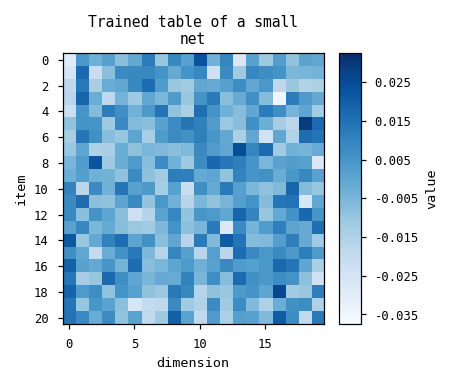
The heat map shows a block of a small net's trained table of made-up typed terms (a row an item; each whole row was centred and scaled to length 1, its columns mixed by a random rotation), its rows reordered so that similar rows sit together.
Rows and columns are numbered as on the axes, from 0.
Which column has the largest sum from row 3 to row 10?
10
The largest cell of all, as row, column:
5, 18
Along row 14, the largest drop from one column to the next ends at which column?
1
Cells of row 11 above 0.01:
3
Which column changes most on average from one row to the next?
19
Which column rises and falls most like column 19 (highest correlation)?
8
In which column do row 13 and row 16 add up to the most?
16
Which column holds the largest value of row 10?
17
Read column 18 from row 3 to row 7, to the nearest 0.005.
0.005 0 0.03 0.015 -0.005
